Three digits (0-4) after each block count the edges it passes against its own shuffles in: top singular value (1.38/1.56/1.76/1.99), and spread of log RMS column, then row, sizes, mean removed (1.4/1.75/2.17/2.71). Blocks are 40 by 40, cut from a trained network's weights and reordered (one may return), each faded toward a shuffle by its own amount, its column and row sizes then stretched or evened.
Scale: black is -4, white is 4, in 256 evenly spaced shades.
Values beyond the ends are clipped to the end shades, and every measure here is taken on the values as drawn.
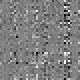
3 4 2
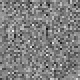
1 0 0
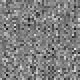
1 3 2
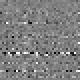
2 0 3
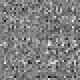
1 2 3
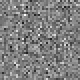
0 1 0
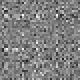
4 2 3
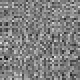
3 2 2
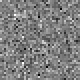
0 1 0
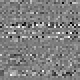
1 0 4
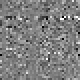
0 3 2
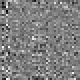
3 3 2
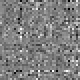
2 2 3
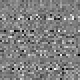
2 0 4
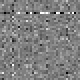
3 2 1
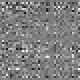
3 3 4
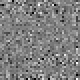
0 1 3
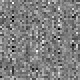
1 3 0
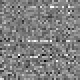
2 1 3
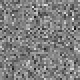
1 1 1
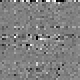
2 1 3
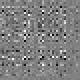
4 4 4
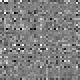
1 2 4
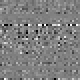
2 1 4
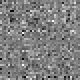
1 2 3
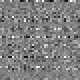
2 1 4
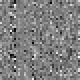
0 4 1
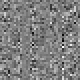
3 4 0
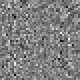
1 2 0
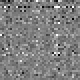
1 1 3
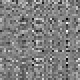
4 3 3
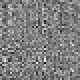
3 2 0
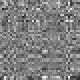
4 2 4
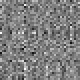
3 2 1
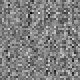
3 2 0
